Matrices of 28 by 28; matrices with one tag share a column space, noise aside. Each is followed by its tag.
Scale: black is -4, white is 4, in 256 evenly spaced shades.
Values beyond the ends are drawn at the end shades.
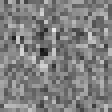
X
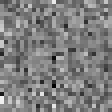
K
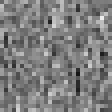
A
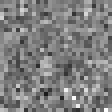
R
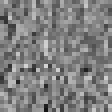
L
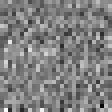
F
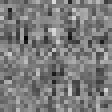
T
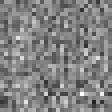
K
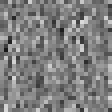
X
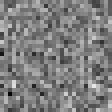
K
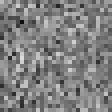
K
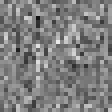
X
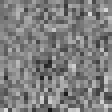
R
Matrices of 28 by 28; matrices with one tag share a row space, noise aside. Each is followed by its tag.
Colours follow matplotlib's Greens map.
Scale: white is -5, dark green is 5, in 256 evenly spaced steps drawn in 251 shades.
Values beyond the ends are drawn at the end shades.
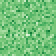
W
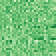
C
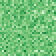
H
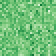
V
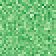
V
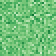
V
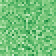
W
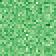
W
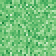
C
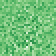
W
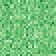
C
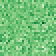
H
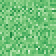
C
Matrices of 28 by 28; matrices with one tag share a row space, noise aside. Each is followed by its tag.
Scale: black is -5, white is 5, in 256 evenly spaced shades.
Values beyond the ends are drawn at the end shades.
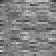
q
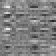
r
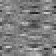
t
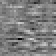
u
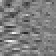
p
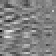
p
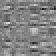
r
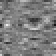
t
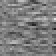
u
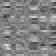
r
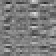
r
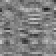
t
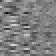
p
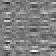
r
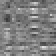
r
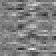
u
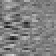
p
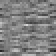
q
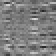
r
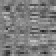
r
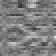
u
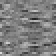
t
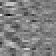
p
